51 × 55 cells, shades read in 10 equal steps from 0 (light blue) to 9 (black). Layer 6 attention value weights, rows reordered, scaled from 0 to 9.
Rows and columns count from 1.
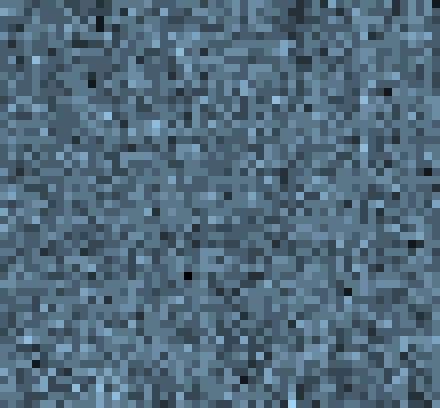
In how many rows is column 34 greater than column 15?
19
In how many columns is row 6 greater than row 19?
19
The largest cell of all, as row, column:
35, 24
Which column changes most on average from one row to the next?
14
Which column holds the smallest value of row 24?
50
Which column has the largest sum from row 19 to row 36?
48
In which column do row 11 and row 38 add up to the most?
12
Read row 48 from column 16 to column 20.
4 5 4 5 5
